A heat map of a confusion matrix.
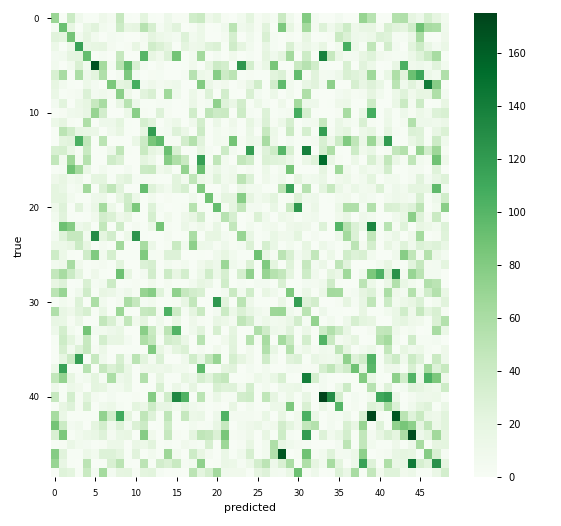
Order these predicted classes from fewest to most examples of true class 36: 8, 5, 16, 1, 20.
16, 1, 8, 5, 20
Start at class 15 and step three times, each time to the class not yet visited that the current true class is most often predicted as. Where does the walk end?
11
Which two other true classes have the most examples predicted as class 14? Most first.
31, 15
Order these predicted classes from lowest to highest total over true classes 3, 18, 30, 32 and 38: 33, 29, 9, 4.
33, 4, 9, 29
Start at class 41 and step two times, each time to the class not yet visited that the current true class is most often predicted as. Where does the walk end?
12
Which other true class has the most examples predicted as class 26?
27
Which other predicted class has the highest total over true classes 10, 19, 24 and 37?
39
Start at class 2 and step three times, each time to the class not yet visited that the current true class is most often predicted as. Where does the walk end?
44
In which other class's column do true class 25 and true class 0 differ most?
5
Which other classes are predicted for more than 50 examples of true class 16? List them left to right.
2, 3, 18, 29, 35
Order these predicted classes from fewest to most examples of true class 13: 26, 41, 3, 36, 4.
4, 26, 36, 3, 41
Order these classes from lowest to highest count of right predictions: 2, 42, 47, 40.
2, 40, 47, 42
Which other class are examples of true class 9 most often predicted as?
20
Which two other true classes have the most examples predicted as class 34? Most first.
40, 7
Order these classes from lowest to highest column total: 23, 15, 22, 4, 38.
22, 23, 15, 38, 4
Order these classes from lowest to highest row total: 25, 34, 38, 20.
25, 34, 20, 38
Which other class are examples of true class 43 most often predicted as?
0
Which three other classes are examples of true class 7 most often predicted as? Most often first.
46, 10, 28
